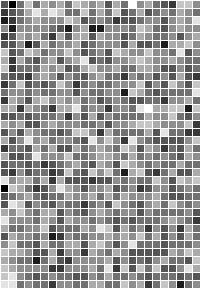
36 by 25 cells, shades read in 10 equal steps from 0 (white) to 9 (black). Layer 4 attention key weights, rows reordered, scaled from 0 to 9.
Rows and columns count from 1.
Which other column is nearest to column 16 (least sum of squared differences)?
20
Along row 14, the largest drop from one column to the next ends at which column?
25
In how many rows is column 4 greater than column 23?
15
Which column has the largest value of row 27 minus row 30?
18
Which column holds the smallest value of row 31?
17
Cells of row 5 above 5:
7
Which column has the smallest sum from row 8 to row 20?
19
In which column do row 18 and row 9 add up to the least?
12
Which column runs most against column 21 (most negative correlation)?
24
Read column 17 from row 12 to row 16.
2 6 5 5 3
